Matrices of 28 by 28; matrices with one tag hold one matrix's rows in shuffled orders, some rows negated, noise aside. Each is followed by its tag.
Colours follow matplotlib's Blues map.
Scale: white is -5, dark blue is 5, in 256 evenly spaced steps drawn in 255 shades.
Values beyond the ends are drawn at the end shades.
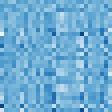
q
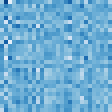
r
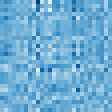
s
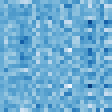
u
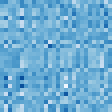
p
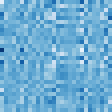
q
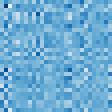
r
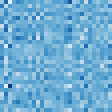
r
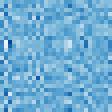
r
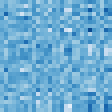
u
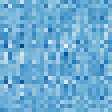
p
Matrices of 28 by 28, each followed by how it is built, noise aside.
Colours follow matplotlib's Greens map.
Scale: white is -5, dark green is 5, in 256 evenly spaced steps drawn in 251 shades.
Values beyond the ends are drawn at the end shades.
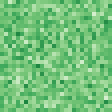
noise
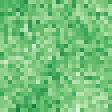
smooth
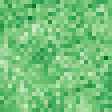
smooth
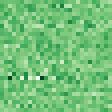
uneven rows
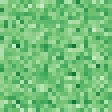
repeating rows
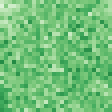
smooth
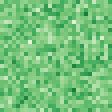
noise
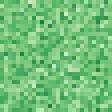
repeating rows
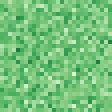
repeating rows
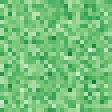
repeating rows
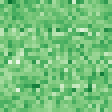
uneven rows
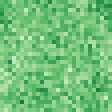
smooth
